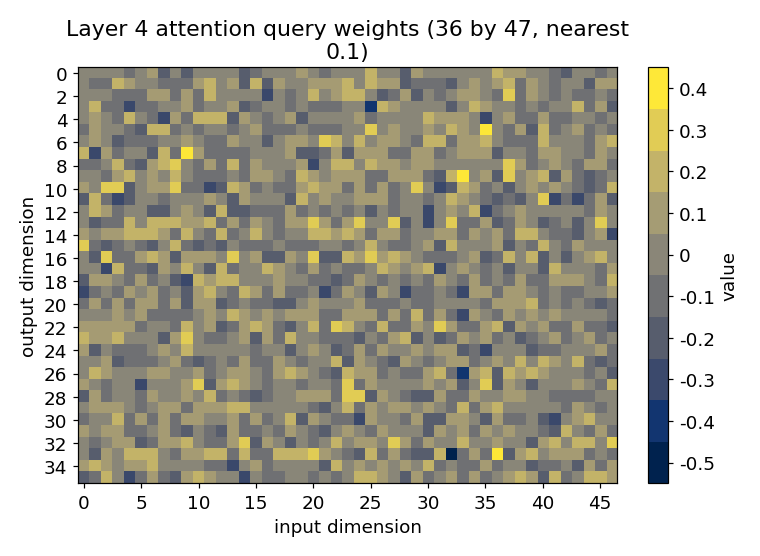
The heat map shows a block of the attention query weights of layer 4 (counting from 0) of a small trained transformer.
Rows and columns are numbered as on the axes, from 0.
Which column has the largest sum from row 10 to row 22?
20
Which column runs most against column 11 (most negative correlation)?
0
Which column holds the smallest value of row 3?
25
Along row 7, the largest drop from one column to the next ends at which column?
1
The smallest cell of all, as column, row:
32, 33
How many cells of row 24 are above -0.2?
41
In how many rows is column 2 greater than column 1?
13
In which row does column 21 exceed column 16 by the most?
6
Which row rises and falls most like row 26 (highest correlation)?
21
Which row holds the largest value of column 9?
7
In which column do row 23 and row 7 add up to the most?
9
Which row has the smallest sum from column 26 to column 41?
30
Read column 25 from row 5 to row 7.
0.3 0 0.1
